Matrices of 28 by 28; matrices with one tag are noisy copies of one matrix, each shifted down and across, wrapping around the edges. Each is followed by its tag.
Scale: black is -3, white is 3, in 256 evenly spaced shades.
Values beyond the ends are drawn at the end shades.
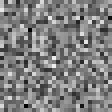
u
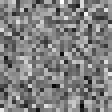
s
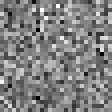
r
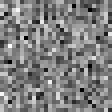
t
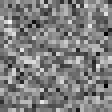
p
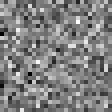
p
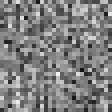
t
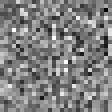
r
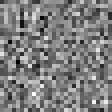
u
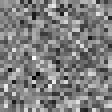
p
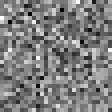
r
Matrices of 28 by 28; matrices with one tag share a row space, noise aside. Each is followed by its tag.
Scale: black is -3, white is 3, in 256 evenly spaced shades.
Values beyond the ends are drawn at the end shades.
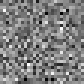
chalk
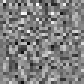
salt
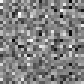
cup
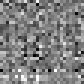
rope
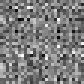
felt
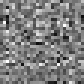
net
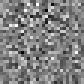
salt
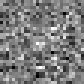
net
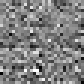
rope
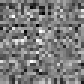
rope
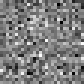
felt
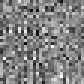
chalk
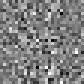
salt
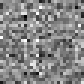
rope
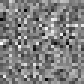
chalk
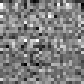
rope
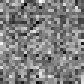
rope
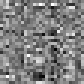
net
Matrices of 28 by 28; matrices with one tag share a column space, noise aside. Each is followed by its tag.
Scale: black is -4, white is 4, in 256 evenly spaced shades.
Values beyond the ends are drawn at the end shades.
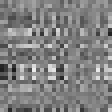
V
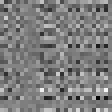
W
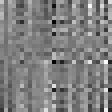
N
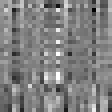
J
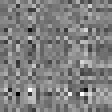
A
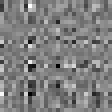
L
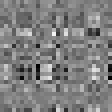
V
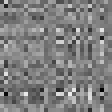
A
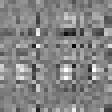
V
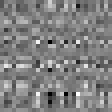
L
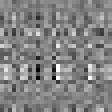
V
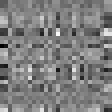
V
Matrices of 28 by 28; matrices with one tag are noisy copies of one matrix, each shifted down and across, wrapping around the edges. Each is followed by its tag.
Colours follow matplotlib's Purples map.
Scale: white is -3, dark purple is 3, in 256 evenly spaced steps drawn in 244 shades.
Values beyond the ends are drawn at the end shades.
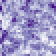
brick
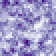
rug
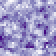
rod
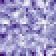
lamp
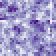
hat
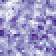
rug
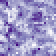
brick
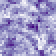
brick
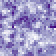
rod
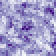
brick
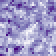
rug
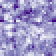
rod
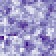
hat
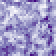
rod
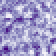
lamp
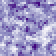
rug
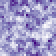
rug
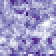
rug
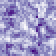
brick
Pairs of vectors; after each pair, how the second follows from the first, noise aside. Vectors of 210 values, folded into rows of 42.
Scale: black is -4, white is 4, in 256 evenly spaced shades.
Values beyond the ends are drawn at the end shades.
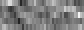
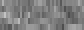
reversed, shrunk.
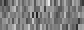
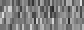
wrapped around, negated.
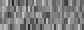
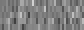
wrapped around, partly zeroed.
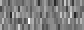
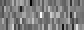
wrapped around, negated.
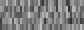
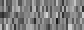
shuffled.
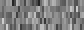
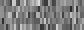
negated.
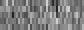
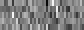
negated.
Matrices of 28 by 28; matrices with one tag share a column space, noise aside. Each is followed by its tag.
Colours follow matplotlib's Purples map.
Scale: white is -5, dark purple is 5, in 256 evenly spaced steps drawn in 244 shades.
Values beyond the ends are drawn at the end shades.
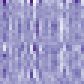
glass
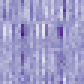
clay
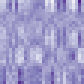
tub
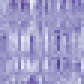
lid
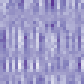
lid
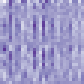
glass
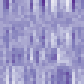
tub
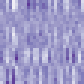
tub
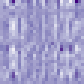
glass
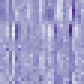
clay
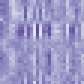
clay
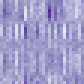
clay
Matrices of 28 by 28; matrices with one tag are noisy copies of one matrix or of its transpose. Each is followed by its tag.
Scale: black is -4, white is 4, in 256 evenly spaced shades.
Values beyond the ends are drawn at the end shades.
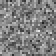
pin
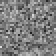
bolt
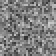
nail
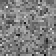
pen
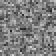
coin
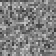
nail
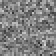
pin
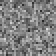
coin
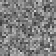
coin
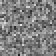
pin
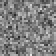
coin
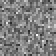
nail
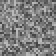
bolt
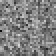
pin
